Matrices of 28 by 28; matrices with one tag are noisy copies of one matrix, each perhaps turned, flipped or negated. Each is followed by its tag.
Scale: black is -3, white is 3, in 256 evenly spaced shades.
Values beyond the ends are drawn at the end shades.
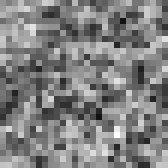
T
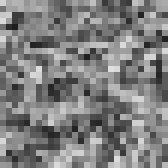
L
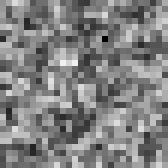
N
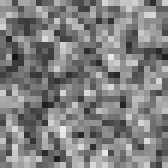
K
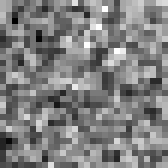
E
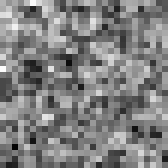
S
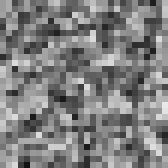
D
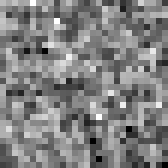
E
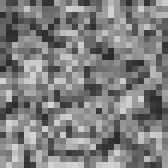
S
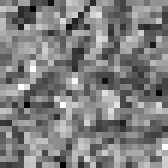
N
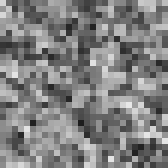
N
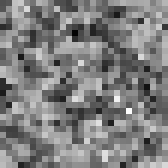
T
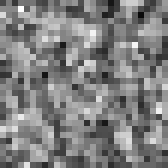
D
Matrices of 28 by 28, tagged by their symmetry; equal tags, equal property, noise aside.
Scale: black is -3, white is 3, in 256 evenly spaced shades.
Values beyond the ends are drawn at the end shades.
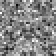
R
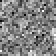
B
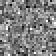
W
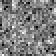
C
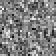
W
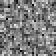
W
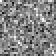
B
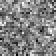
C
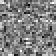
R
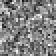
W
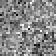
B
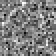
B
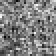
W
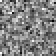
B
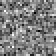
W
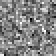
B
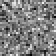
W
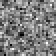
C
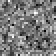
B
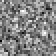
C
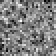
B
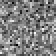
W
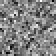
B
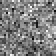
W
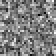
W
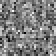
R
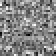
R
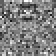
R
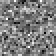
R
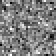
W
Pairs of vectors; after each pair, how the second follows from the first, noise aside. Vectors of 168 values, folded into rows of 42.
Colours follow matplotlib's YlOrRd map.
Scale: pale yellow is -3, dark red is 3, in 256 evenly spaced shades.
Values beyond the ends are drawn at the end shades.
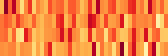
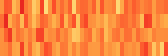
reversed, negated, shrunk.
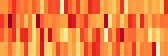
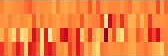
negated, partly zeroed.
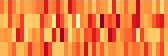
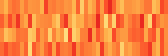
reversed, negated, shrunk.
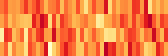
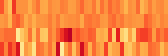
reversed, negated, partly zeroed.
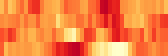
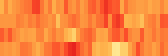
shrunk.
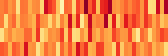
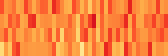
reversed, negated, shrunk.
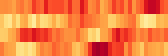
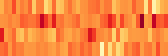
negated, partly zeroed.
